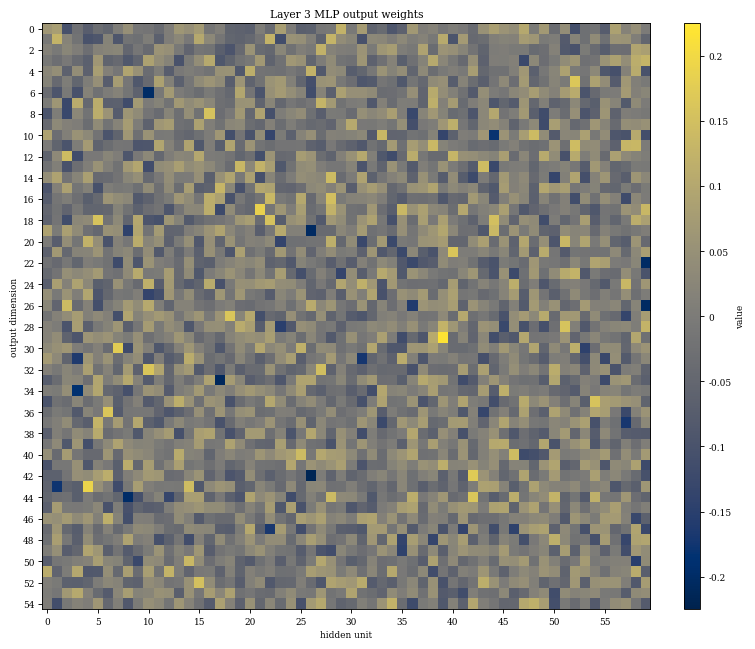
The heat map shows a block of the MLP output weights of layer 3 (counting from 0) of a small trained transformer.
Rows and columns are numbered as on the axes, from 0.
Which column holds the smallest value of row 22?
59
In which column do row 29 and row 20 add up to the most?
39
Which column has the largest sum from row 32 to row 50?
50
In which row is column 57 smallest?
37
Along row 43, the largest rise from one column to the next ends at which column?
4
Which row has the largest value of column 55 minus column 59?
22
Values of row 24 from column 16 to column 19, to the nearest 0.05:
0.1 -0.1 0 0.05
